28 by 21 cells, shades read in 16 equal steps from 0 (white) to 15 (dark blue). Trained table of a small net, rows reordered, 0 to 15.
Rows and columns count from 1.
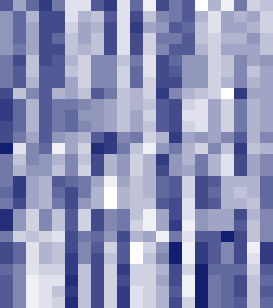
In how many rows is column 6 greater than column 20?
20
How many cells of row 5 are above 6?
9
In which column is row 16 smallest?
18
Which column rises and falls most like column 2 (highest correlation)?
5
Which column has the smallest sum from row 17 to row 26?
15
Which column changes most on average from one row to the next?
2
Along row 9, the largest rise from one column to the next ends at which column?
19
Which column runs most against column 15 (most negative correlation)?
6
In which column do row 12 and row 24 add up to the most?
14
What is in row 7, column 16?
7
